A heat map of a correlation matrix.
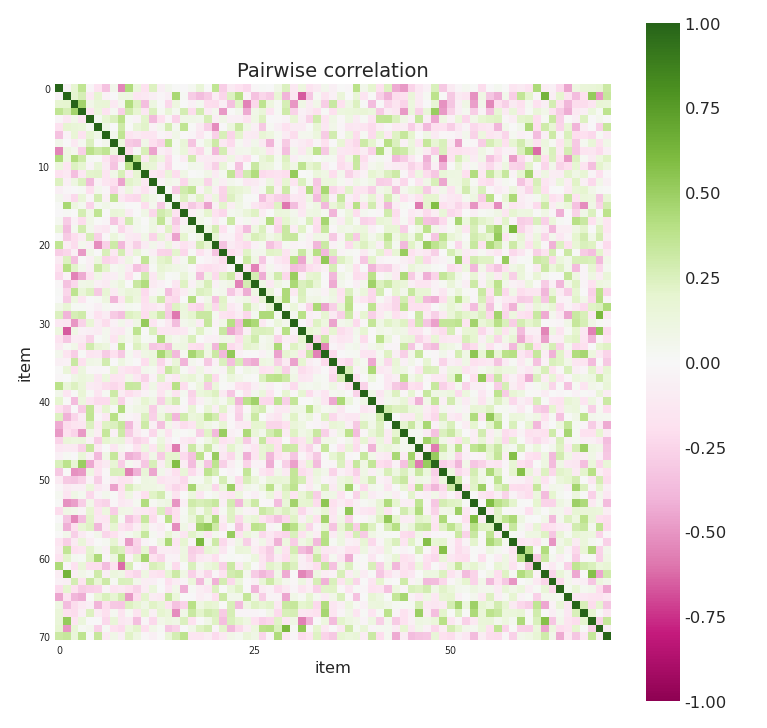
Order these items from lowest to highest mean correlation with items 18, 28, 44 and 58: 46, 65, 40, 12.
12, 46, 40, 65
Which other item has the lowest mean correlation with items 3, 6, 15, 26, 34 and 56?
24
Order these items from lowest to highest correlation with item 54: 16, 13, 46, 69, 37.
16, 69, 13, 46, 37
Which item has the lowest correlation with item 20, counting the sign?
5
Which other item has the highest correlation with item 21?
44
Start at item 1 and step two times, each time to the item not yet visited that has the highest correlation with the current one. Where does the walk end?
68
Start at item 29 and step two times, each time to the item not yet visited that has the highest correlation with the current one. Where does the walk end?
31
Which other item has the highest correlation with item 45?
47
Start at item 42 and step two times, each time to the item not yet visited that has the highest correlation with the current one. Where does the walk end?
53
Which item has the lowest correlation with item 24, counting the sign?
2
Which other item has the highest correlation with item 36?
40
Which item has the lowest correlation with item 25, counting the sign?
23
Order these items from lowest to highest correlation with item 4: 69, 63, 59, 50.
50, 69, 59, 63
